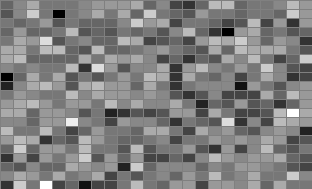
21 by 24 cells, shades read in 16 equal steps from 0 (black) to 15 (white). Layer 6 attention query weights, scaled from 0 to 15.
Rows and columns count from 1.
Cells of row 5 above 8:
11
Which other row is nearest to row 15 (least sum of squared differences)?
6
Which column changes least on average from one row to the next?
20
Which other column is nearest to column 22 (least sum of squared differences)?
17
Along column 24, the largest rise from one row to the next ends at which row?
7
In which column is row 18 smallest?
1
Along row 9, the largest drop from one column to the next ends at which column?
14
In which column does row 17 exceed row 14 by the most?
21
